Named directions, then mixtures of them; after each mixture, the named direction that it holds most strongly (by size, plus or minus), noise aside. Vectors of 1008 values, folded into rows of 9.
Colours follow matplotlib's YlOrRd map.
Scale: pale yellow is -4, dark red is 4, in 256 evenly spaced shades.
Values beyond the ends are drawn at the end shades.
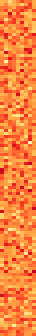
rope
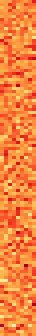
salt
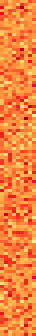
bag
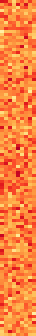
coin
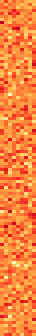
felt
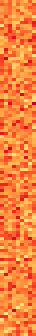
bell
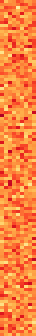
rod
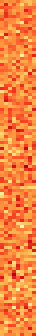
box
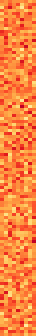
bag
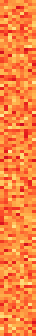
rod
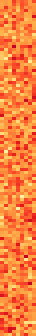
bell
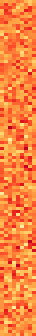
box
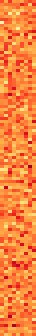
felt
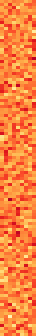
salt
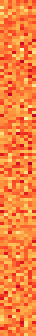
bag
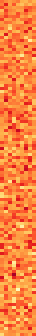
box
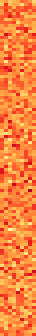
rope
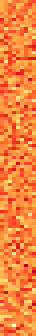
salt
